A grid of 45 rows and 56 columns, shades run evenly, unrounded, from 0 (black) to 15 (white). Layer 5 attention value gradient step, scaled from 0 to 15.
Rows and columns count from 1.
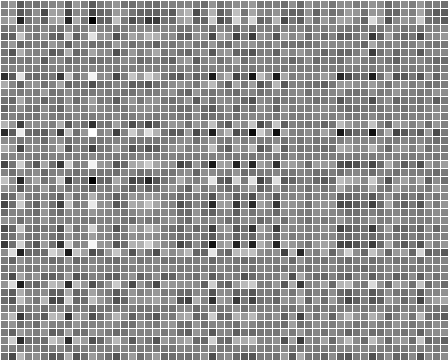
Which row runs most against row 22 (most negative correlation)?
15
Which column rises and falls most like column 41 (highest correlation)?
11
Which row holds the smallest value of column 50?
17
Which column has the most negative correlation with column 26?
41
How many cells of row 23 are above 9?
15
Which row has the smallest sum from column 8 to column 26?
3
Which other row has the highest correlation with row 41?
28
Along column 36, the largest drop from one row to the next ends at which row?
32
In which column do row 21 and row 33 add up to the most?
12
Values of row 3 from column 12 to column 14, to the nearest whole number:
0 6 6
